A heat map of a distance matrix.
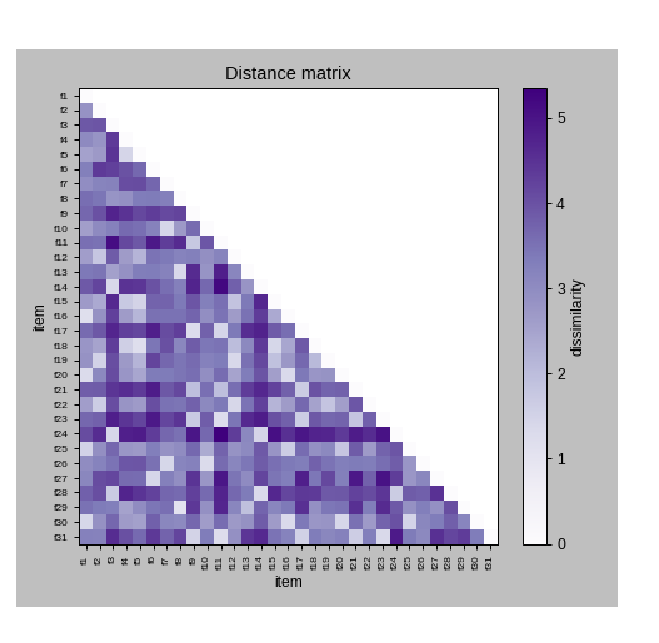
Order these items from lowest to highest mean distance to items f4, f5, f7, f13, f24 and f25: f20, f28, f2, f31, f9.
f20, f2, f28, f31, f9
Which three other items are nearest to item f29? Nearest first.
f8, f13, f4
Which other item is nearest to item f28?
f14
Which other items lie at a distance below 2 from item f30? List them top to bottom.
f1, f16, f20, f25
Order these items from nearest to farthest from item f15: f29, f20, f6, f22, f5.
f5, f22, f20, f29, f6
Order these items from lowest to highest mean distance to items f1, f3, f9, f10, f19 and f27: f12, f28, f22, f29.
f12, f22, f29, f28
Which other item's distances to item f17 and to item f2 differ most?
f9
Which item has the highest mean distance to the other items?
f24
